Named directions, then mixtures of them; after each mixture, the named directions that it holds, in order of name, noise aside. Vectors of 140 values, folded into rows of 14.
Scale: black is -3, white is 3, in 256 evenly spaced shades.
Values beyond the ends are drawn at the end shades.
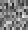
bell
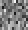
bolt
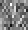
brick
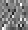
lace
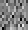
lace.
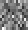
bolt, lace.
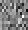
bell, brick.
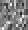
bell, brick, lace.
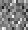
bolt, brick, lace.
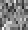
bell, bolt, lace.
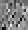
brick, lace.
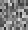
bell.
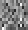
lace.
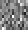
bell, brick, lace.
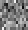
bell, bolt, lace.
